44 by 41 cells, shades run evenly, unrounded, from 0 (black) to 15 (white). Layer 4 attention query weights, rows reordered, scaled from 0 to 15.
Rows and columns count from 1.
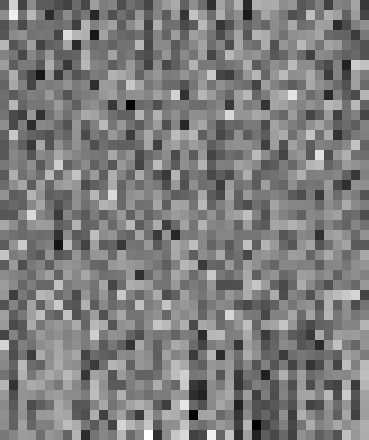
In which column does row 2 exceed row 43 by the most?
2
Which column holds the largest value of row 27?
21
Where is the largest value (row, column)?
44, 17
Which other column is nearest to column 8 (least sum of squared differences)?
3
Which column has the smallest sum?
30
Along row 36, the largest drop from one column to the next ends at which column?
25
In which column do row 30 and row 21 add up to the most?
39
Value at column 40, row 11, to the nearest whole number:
11
